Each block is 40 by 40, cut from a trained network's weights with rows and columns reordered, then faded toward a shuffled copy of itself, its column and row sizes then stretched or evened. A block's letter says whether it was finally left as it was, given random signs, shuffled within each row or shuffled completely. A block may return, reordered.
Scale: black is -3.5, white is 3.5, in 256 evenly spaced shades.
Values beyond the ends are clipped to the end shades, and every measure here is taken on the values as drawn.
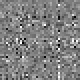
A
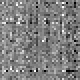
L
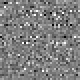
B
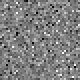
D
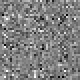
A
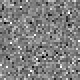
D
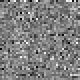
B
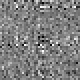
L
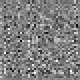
L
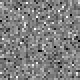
D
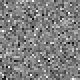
D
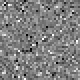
D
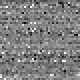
B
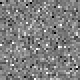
D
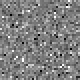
D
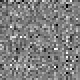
L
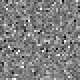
D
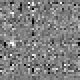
A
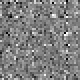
A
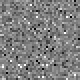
D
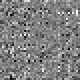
A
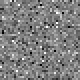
D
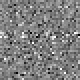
B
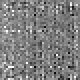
L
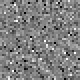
D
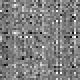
L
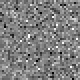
D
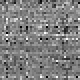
L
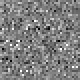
B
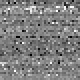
B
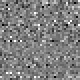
B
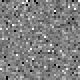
D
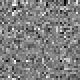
L
